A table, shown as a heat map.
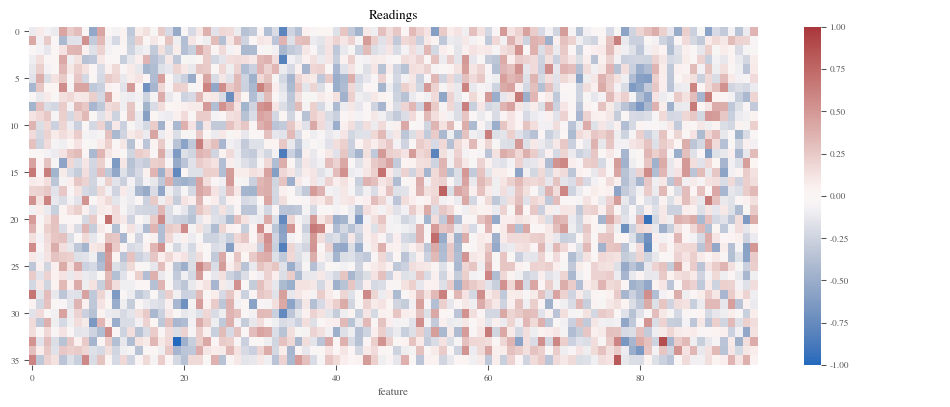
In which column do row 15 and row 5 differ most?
81
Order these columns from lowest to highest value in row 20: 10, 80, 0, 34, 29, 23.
29, 23, 34, 80, 0, 10
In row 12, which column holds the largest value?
22
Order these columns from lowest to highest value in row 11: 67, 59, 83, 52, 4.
52, 59, 67, 4, 83
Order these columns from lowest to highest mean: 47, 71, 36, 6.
71, 36, 47, 6
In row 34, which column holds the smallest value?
80
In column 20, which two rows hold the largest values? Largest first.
21, 10
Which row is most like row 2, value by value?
19
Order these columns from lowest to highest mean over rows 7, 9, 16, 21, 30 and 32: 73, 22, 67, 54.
54, 67, 73, 22
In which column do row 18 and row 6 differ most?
0
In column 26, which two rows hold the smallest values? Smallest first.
7, 23
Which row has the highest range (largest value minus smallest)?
33
